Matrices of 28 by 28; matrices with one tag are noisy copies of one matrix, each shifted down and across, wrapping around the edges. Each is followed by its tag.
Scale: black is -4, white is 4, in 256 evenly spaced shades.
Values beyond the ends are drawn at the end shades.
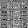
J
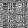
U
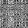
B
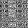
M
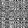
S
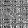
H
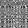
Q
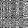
S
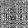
H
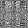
U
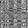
S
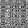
S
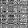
J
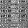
M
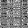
J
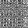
B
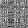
H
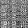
U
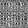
Q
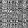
S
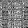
J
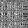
H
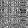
H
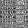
M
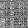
U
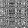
H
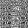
M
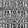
Q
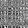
Q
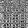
B
